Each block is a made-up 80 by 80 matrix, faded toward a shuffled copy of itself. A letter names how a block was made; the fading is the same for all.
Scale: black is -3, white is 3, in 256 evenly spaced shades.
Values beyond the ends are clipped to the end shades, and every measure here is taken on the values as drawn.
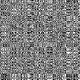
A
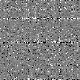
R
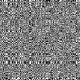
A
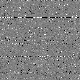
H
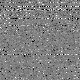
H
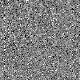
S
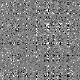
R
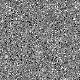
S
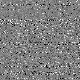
H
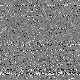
H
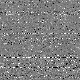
H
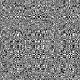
A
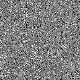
S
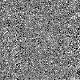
S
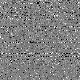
H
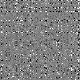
R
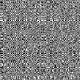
A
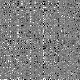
R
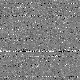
H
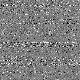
H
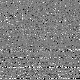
H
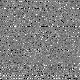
H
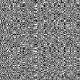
A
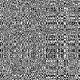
A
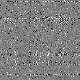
R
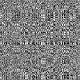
A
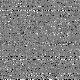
H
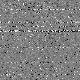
H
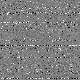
H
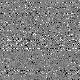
H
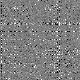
R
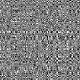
A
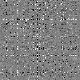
R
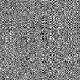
A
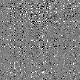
R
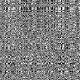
A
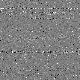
H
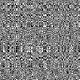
A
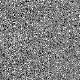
S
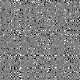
R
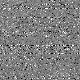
H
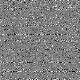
H
